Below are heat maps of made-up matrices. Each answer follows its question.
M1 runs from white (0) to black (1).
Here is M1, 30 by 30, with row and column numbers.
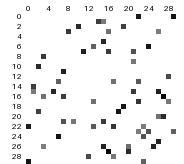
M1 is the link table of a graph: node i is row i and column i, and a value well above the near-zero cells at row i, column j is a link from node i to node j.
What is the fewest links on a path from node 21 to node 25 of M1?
3
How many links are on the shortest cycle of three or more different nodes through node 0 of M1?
4
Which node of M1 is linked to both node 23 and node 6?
node 24
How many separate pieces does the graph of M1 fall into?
4
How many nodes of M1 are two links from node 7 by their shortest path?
4
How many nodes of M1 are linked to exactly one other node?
9
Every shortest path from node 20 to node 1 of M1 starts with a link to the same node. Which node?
node 26
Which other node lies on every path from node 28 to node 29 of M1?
node 17
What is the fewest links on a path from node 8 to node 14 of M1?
5
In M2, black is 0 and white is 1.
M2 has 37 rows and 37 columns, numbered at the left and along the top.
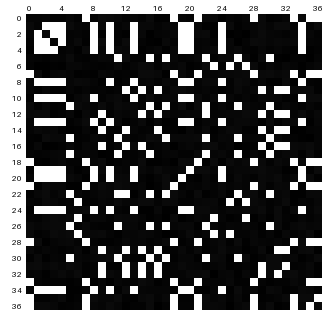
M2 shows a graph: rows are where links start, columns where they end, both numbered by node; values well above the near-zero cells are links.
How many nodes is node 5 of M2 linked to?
6
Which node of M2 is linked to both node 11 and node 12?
node 22
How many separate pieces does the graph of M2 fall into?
4
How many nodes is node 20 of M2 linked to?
10
